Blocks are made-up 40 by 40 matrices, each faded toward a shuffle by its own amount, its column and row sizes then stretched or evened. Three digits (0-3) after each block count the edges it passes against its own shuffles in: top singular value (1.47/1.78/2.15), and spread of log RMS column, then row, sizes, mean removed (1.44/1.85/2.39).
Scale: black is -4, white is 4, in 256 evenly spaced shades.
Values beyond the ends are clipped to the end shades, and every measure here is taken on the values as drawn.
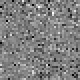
0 0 1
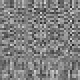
3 3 2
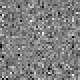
0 1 1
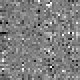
1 2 1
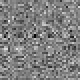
2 1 1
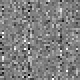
1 3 0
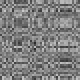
3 1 3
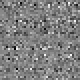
0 1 3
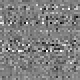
1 0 3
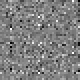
0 1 2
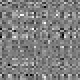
3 1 3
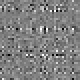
2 2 3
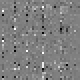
1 2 1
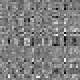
3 2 2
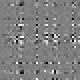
2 3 3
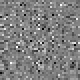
1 0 2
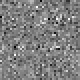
0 0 1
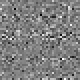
2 1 2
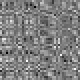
3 1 1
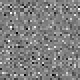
2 0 2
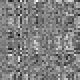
3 3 1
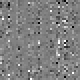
0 3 0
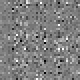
1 3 1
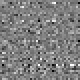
2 1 3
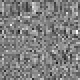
2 1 1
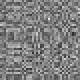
3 1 1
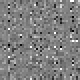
1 3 0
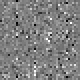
0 2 1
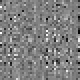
2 3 1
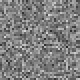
2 0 0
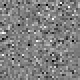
0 1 1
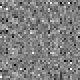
2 1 1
